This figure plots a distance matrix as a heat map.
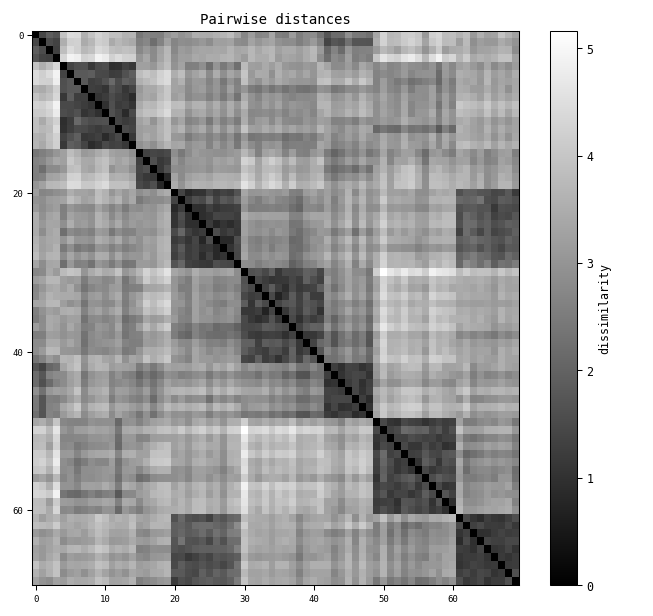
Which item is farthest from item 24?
50
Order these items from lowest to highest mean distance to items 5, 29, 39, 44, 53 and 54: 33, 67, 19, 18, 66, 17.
66, 67, 33, 17, 18, 19
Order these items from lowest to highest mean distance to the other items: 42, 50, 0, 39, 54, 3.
39, 42, 54, 0, 50, 3
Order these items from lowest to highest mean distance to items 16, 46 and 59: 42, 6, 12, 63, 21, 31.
42, 63, 12, 21, 6, 31
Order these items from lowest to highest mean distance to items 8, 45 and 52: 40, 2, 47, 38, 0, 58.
58, 47, 38, 40, 2, 0
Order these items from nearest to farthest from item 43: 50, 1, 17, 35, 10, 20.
1, 17, 35, 20, 10, 50
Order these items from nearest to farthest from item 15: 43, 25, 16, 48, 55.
16, 43, 48, 55, 25
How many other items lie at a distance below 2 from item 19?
4
